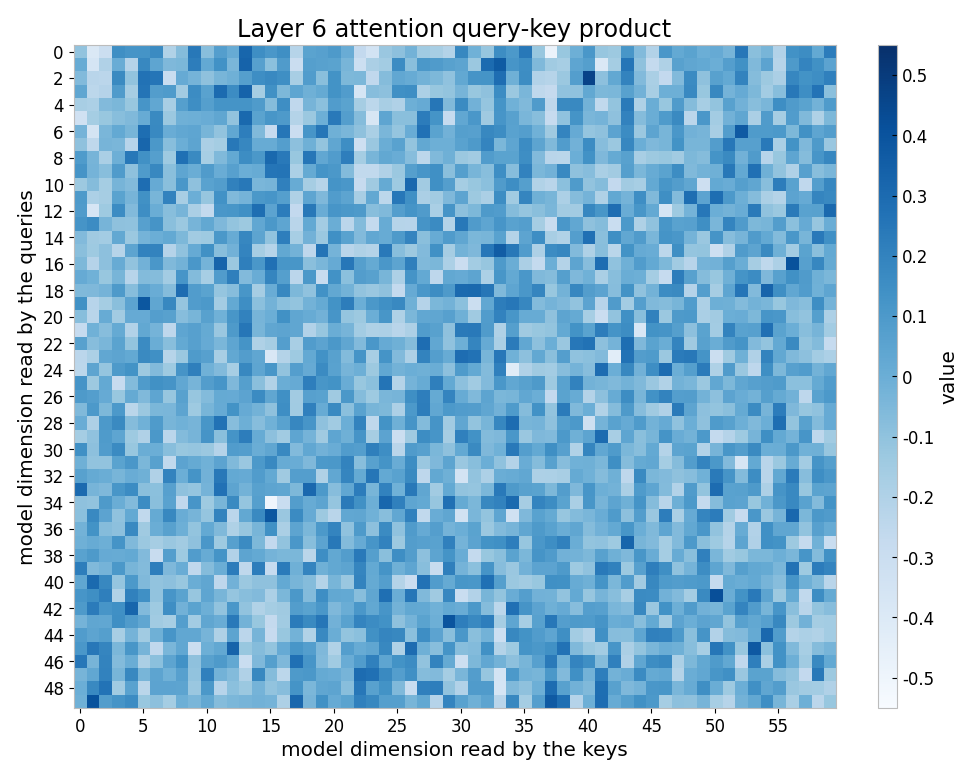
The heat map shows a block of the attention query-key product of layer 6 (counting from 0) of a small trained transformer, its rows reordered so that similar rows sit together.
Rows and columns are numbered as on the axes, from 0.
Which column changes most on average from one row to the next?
46
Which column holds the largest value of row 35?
15
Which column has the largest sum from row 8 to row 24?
13
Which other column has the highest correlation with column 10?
28
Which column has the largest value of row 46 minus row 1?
17
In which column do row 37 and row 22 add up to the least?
59
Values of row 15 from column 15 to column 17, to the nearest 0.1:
-0.2 0 0
